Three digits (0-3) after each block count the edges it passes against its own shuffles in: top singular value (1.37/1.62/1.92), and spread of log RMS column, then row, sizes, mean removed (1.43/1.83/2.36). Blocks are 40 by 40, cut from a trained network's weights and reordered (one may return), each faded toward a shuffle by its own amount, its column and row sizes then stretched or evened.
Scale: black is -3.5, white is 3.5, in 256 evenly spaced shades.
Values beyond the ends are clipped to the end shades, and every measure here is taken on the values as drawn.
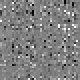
0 3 2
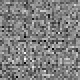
0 2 1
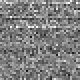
1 0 1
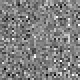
0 2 1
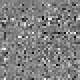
0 2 3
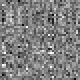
3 2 0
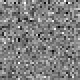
1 1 2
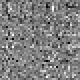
2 1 1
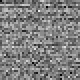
1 0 0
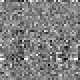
1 0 3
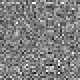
2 0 1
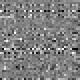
3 0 3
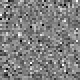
0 1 0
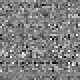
0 1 3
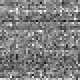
2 2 1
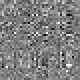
3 2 2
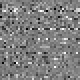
1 0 3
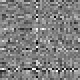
3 0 3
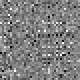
2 2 1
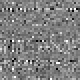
1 0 3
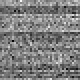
3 1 0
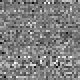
0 0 3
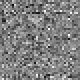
1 1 2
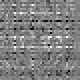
3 3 2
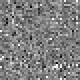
0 1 0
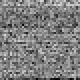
2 0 2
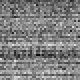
3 0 1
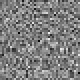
3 0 0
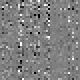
0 3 1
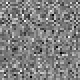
3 0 1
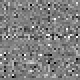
0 1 3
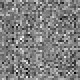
1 2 0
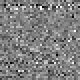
1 0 3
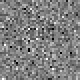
1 0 0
